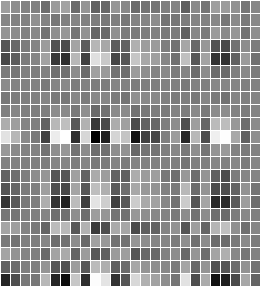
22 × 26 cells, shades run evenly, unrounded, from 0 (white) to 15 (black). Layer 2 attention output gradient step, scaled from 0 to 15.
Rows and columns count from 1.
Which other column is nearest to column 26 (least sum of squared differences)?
3
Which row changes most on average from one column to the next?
11
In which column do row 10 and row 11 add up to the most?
10
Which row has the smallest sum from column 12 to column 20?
22
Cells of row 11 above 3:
19
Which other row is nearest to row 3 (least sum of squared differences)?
1
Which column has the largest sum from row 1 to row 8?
23
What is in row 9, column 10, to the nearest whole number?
9
